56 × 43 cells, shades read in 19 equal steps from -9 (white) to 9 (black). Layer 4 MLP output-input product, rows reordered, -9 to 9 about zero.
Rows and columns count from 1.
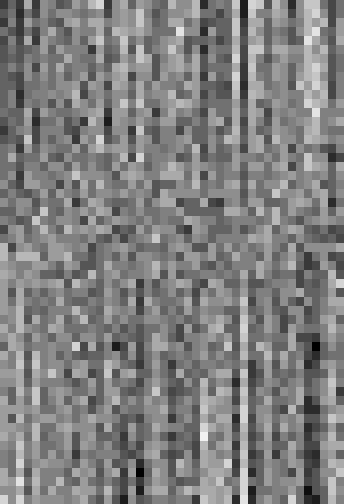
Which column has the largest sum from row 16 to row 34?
42
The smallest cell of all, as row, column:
49, 26
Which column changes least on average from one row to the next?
34
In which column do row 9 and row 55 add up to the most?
18
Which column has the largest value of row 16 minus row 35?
10
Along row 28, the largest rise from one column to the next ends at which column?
2
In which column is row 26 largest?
24
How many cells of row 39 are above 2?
9
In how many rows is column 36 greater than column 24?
22
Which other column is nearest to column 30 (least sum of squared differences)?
32
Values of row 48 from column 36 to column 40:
-3 0 -1 6 4
